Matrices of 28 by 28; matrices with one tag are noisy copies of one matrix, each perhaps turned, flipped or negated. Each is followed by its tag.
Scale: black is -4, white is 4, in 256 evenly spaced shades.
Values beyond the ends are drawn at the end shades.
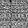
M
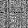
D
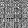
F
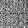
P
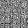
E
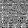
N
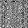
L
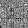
F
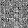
F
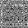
L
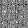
E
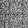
P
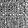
P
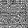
N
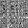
M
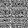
M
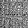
P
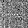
P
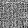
N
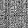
D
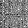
P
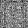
L
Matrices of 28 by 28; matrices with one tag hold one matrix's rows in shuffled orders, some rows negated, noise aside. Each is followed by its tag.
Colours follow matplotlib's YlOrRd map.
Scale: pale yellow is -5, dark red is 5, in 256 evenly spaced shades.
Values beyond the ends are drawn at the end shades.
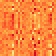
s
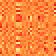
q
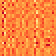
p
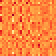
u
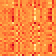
s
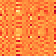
q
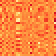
q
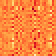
s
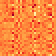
s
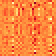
s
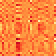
q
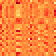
q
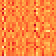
p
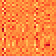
p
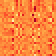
s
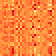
s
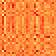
p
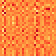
p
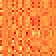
u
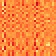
p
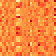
q
